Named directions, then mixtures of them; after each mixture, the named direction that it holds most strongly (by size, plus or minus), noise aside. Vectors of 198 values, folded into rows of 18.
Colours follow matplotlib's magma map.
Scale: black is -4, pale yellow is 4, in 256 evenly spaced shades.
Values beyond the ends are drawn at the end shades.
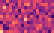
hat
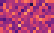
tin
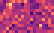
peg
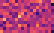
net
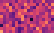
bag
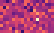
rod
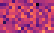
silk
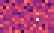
rod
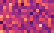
hat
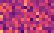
rod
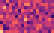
hat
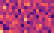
hat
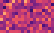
peg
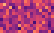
silk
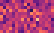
rod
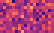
rod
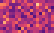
silk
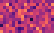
bag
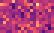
silk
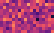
rod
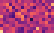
bag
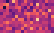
rod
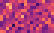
peg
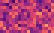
net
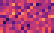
silk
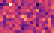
silk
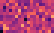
hat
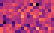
silk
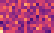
hat
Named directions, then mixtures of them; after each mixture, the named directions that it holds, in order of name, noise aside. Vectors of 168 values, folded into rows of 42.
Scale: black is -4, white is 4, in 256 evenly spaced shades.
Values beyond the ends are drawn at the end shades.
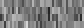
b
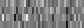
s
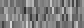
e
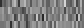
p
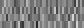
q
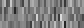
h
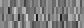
h, p.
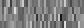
h.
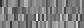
h, p, q.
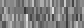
b, e, s.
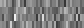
p, s.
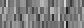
b, h, s.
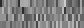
p, q.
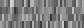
h, s.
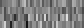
b, e, p.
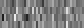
s.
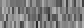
b, q.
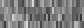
b, e.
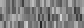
b, h.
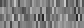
b, p.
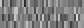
h, p, s.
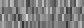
e, p, s.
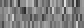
e, p.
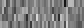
e, h, s.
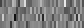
p, s.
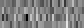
e, s.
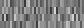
h, q, s.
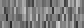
e.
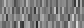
q.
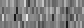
s.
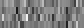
q, s.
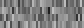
b, p.
